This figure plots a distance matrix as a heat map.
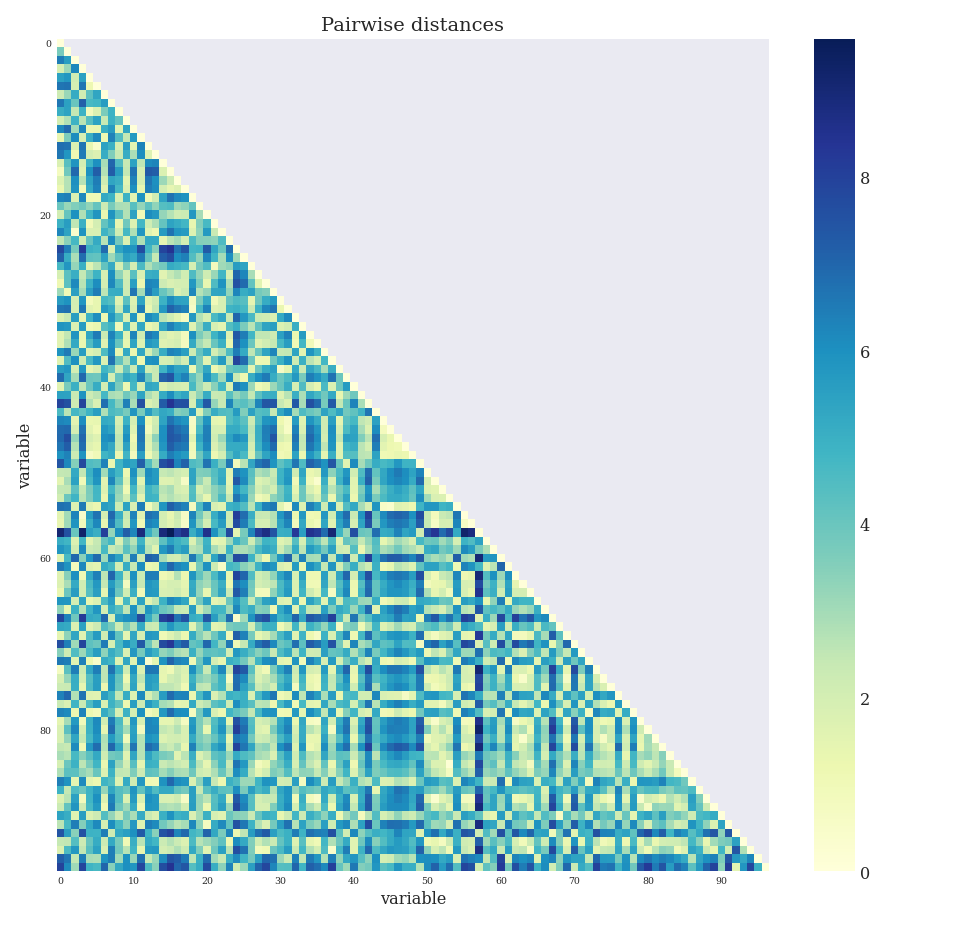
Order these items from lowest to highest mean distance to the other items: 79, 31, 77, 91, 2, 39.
77, 79, 2, 31, 91, 39
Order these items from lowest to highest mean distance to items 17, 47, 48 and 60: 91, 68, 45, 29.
68, 45, 91, 29
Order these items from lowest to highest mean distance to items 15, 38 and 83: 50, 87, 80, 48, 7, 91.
50, 80, 91, 48, 87, 7
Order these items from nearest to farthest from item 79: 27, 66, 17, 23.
17, 23, 27, 66
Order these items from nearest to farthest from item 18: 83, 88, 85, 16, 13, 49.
13, 85, 49, 83, 88, 16
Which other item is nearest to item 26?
21
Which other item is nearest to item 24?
67
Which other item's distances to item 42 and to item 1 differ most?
29
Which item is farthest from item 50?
57
